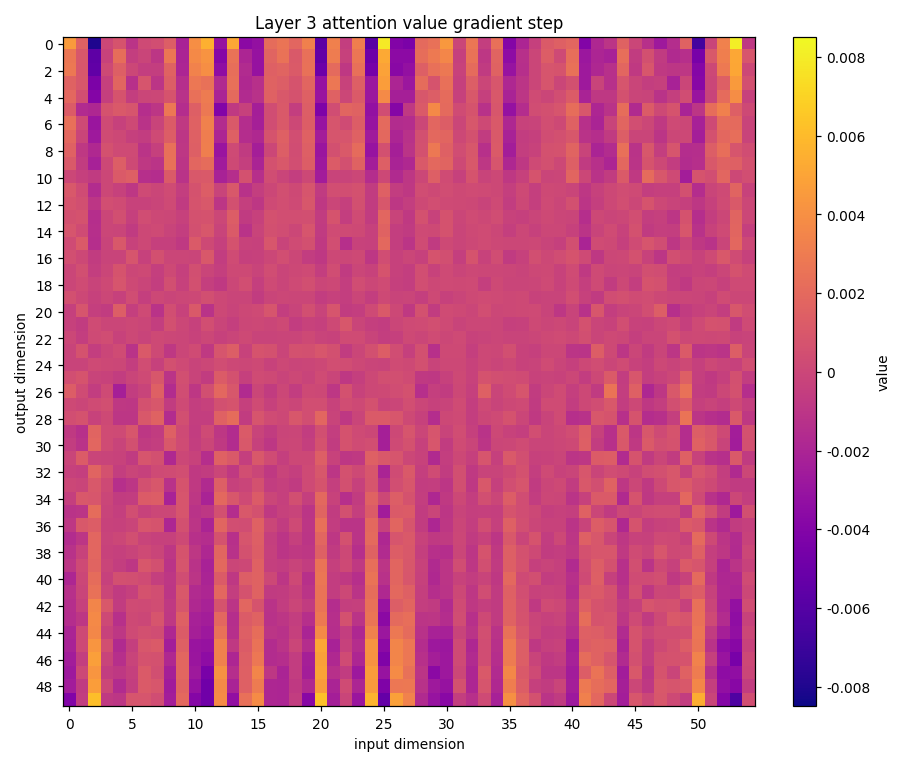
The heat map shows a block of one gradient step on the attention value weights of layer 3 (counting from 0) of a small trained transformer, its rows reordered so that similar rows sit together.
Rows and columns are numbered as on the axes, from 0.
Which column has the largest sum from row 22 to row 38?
20
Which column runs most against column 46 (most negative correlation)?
49
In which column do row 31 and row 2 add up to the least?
2
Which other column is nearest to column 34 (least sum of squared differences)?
17
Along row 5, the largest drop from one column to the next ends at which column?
12
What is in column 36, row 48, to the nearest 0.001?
0.001
